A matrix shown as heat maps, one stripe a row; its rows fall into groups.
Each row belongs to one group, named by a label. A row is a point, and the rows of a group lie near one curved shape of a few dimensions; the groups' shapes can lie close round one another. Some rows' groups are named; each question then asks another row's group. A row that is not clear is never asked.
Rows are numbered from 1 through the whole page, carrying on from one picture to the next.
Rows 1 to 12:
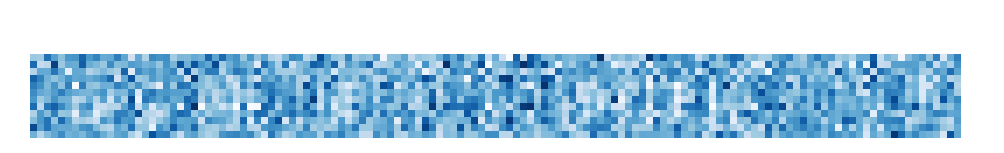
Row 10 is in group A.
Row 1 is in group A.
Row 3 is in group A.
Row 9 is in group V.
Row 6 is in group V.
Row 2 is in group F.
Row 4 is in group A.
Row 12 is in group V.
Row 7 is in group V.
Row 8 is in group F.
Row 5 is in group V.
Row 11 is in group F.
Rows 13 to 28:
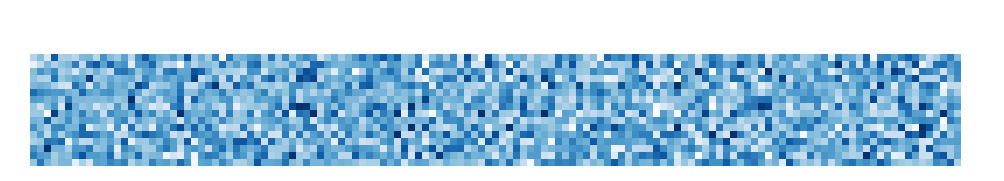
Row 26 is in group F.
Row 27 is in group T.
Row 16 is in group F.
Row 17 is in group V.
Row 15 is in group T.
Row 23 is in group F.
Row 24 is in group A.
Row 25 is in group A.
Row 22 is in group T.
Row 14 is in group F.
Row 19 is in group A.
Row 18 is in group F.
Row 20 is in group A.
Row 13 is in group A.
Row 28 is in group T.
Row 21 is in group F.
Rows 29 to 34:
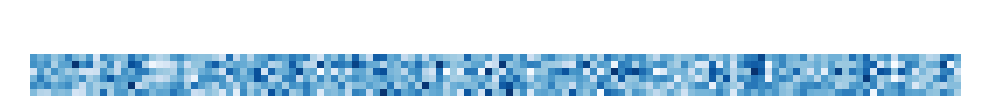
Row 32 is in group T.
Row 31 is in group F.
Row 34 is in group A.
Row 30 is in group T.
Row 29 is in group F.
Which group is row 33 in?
A
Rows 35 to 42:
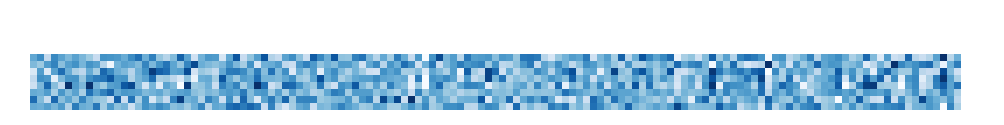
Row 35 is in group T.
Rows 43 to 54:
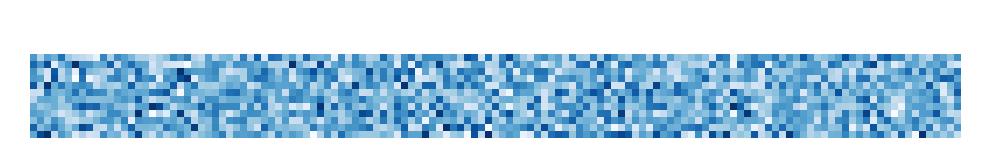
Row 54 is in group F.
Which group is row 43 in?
A
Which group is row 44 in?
T
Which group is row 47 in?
F
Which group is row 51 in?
V
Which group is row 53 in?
F
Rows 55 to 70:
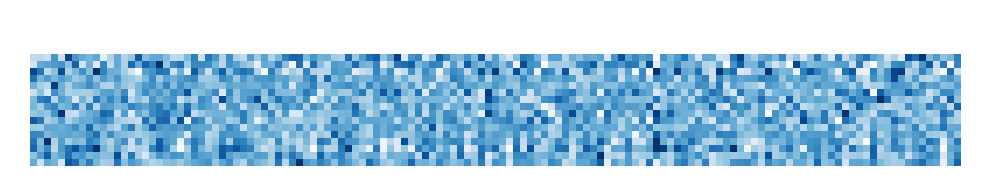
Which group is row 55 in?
A
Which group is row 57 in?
V
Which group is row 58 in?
V
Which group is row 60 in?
A
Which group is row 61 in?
T
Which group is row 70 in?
A
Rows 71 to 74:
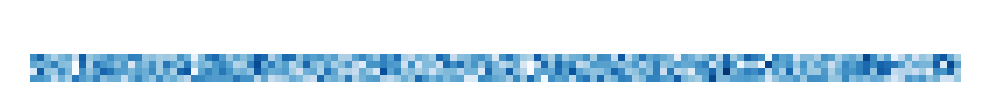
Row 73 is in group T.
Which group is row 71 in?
T
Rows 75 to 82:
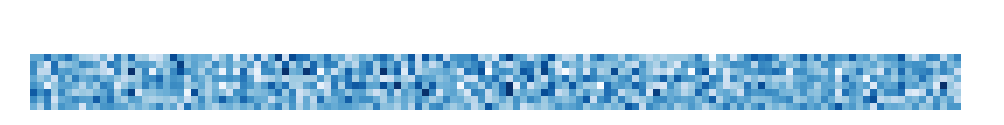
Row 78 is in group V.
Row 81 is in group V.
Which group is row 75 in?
A
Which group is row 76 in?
F
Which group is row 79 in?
A
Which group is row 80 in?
A
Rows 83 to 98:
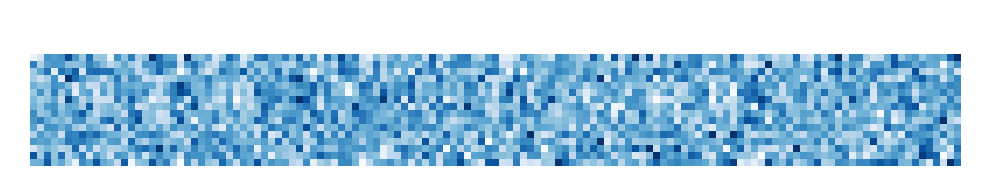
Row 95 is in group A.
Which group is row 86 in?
A
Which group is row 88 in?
V
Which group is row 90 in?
F
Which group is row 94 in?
A
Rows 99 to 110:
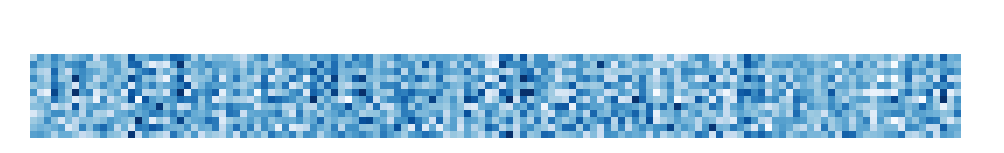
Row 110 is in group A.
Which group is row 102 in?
T
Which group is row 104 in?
T
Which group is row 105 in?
V
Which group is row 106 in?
V
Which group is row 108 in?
V
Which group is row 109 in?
A
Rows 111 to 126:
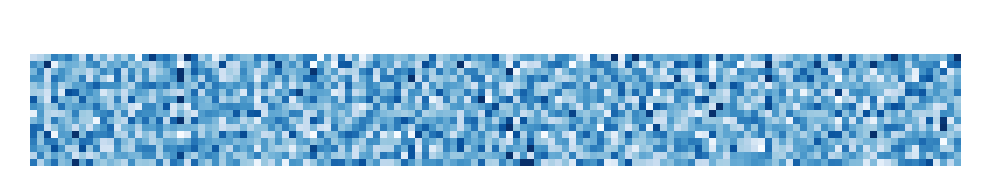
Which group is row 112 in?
T
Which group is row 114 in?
F
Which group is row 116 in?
A
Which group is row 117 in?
F
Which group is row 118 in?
V
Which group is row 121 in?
A
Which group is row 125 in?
T
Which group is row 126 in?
T
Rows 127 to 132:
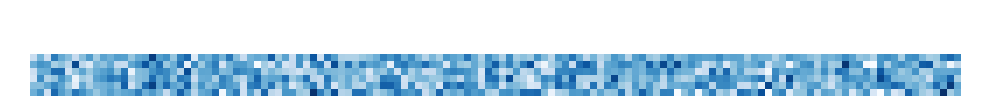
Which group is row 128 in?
V
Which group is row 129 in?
A
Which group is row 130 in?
T
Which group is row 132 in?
T
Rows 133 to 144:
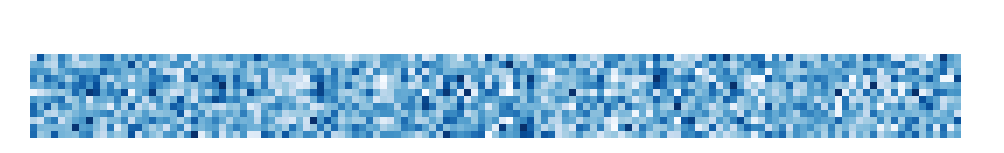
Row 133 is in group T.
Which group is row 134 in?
A
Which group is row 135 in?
T
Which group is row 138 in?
F
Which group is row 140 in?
F
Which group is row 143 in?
T
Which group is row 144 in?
F
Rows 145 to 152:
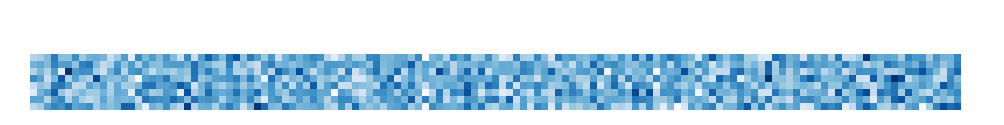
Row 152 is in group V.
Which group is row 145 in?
A
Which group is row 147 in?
A
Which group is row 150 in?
A
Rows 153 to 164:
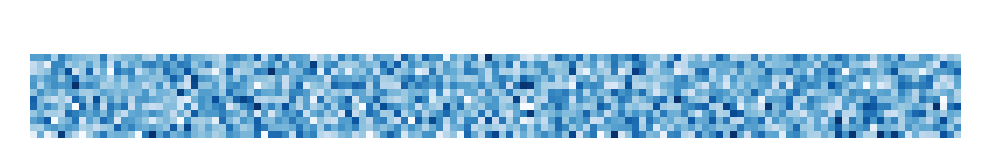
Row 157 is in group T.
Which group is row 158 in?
F
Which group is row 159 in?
V
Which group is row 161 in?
A
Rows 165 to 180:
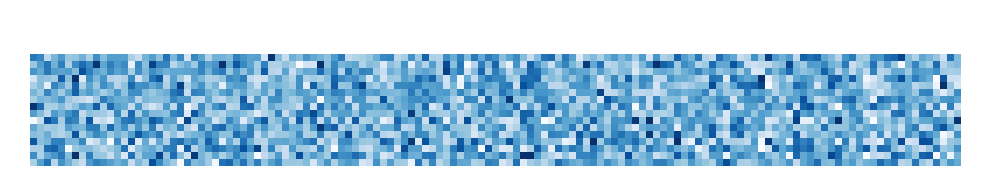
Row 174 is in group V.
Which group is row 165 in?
V
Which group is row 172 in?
V
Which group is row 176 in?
V
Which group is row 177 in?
F
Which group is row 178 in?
A
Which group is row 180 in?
T
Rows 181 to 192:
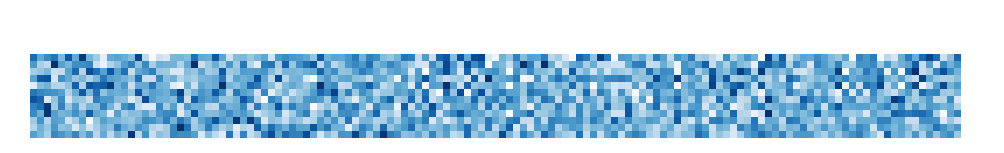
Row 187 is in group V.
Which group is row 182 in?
F
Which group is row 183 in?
F
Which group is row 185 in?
F
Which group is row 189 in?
T
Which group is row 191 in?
V
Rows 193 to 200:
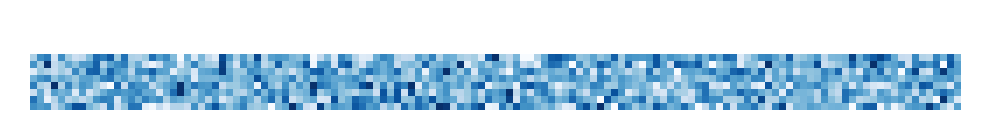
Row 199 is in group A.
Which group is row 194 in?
T
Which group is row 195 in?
F
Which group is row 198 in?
T
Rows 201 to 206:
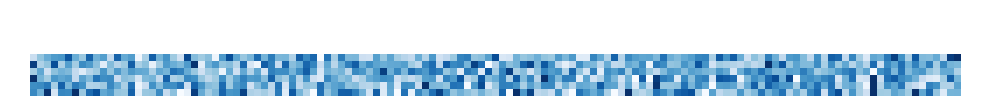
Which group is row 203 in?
A
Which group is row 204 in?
V
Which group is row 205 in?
A
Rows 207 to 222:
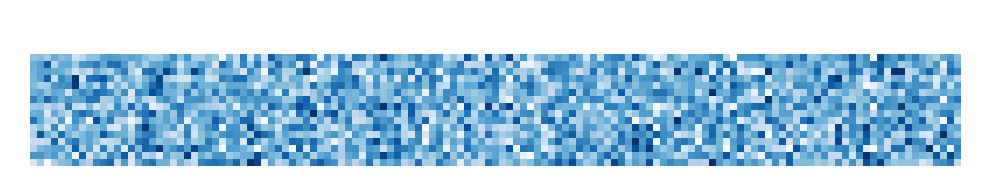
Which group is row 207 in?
A
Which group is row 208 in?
T
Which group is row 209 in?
T
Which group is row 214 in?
A
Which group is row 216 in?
V
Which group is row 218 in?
T
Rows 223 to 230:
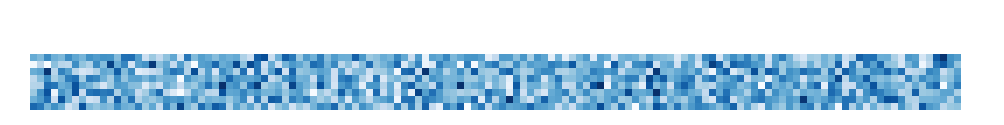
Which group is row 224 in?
F
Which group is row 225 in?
A
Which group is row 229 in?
A
